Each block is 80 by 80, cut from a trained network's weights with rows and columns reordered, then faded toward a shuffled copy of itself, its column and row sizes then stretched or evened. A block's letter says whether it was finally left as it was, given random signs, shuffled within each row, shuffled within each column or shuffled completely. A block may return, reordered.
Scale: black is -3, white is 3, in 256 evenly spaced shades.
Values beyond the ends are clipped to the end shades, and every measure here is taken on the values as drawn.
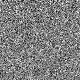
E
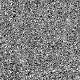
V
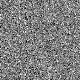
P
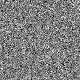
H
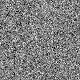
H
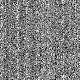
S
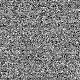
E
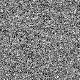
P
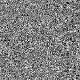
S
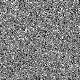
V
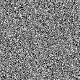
P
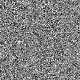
V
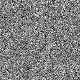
V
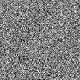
S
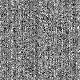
S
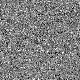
E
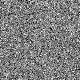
H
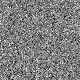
H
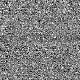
S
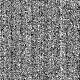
P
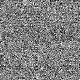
S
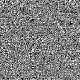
S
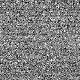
S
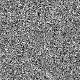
V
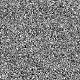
V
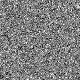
E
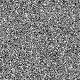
H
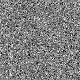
E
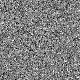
H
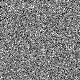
E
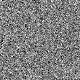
P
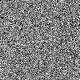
E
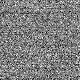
E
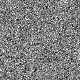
E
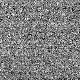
E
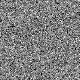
P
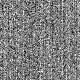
P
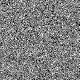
P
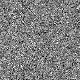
V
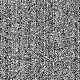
P
